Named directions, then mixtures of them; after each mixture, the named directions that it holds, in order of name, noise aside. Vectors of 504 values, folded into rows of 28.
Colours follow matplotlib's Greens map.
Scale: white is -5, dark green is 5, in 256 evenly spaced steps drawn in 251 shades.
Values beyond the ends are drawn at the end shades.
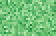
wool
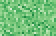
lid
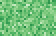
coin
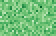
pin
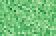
lid, wool.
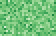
wool.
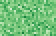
lid.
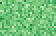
coin, wool.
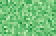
wool.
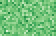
lid, wool.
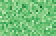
pin.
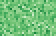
lid.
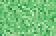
lid.
